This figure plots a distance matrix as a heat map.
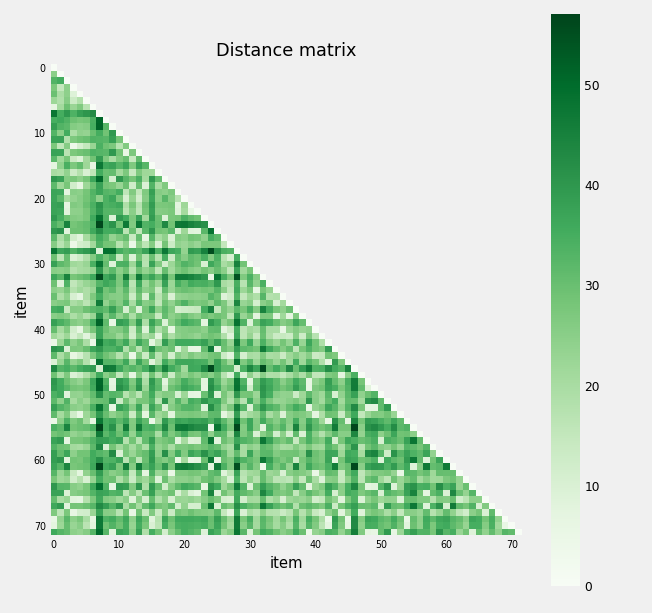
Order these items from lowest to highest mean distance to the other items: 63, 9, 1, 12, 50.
12, 63, 50, 1, 9
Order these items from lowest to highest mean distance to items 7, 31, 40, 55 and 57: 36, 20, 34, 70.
34, 36, 20, 70
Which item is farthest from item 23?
7
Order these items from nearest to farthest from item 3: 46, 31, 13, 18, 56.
18, 31, 56, 13, 46
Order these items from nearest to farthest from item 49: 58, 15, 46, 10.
58, 15, 10, 46
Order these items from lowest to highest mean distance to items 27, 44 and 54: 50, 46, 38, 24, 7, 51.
38, 51, 50, 24, 46, 7
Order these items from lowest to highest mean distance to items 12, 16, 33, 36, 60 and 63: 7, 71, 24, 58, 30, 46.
58, 30, 71, 24, 46, 7
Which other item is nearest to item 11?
13
